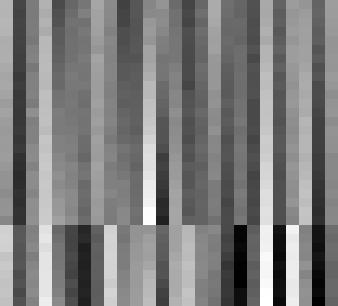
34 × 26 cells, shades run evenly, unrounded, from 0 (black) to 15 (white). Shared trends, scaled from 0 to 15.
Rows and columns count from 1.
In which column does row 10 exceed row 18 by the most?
13
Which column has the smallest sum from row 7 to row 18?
2
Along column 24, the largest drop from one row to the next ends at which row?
26
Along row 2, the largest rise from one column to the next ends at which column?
21
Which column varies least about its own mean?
3
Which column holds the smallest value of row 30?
19
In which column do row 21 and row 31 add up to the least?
25
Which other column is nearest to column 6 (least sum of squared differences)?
7
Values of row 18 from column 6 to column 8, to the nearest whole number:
7 6 9
